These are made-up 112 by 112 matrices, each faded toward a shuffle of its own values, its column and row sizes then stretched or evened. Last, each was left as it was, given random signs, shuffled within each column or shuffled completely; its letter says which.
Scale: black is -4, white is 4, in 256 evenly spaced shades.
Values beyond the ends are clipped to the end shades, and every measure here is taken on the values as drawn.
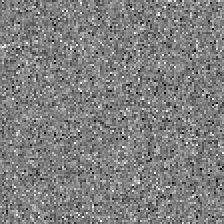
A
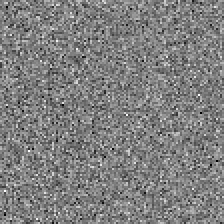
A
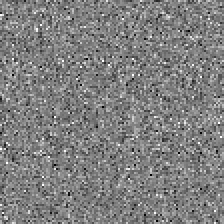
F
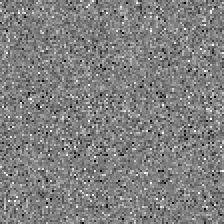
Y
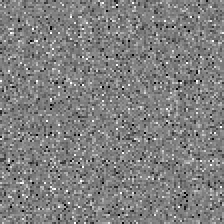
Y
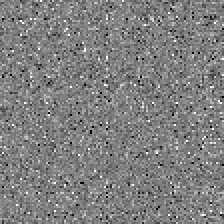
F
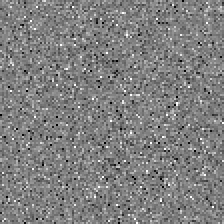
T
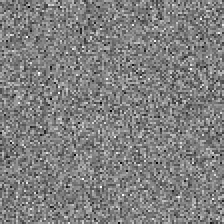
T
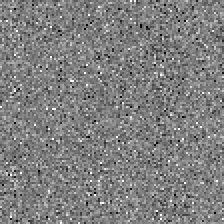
A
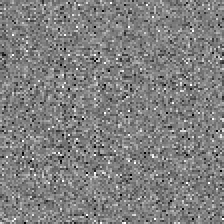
F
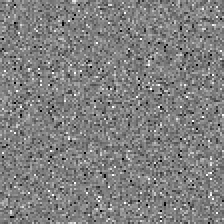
A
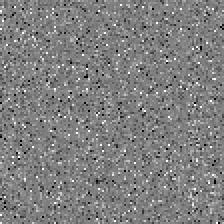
A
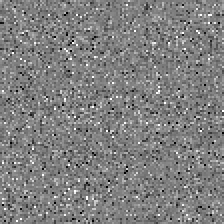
Y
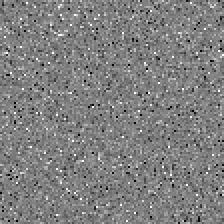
T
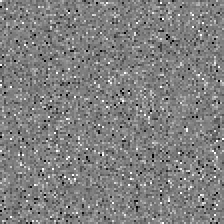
A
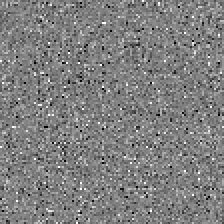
F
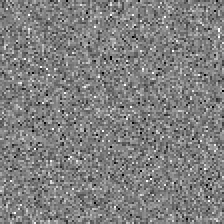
T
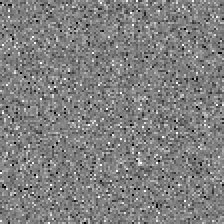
T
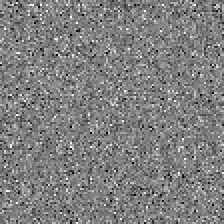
Y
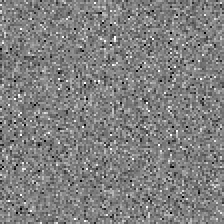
A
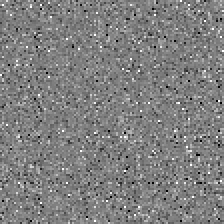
Y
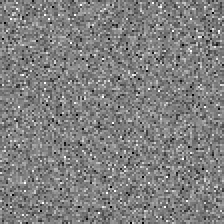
T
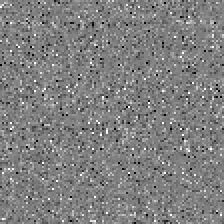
Y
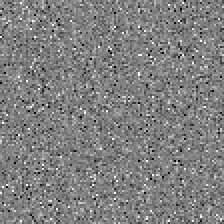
A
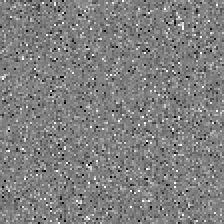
A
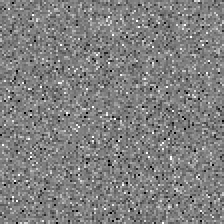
T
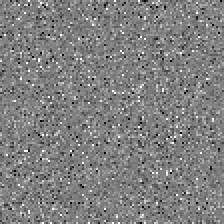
Y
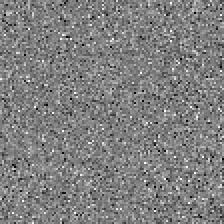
A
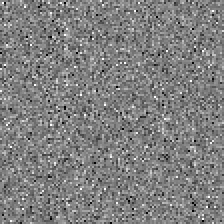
A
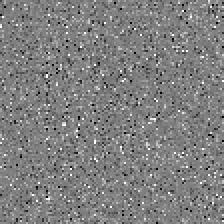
A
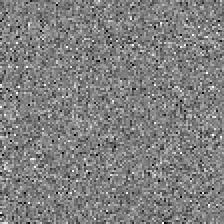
Y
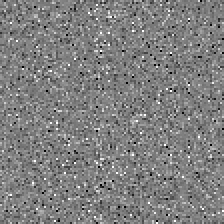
A
